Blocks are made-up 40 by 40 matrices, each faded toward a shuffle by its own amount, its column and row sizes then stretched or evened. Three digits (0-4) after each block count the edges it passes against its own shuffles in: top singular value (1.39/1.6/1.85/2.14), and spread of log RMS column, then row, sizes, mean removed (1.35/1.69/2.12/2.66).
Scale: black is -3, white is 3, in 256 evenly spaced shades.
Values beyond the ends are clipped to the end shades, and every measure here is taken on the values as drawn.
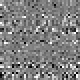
4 1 4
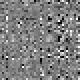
3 4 2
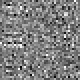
2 1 1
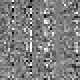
3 4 0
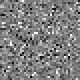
1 0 0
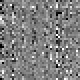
2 4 0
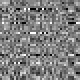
4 1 4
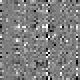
4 4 2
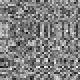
4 0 2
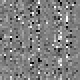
1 4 0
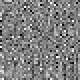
2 2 1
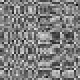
4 0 2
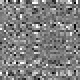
4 2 3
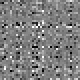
3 4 3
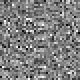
3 1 1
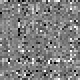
1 3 3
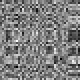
4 3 0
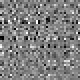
4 3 4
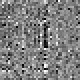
3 3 0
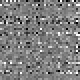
0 2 4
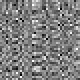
4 3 0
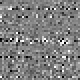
1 1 4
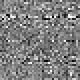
3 0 3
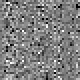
0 4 1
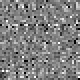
2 1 3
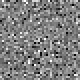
2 1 1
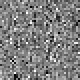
0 2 0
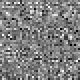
2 0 2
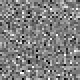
2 1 0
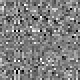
3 0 2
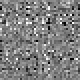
2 3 3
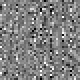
2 4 0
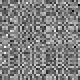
4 1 1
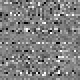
1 2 4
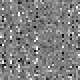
1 3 0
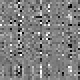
3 4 2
